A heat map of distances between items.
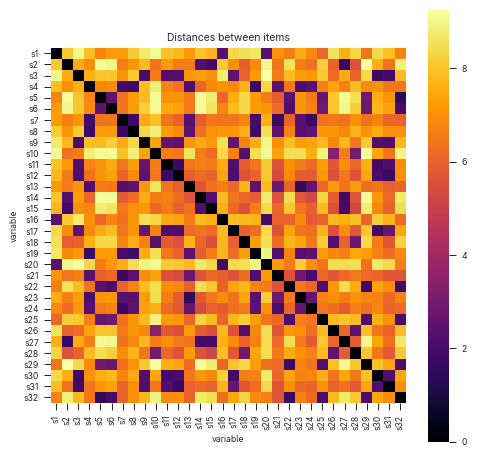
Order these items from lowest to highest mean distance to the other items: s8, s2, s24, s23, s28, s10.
s24, s23, s8, s28, s2, s10
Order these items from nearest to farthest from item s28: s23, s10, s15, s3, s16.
s10, s15, s3, s23, s16
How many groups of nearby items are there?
6
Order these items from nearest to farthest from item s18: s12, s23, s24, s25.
s12, s24, s23, s25
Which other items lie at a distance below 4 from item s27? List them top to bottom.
s2, s14, s15
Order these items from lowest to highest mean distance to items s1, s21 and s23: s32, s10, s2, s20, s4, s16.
s4, s16, s20, s32, s2, s10
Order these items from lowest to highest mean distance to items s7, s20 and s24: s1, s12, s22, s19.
s19, s1, s22, s12
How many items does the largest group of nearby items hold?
8
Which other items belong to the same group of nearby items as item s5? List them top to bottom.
s6, s22, s25, s29, s32
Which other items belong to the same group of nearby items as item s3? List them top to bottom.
s9, s11, s12, s17, s30, s31
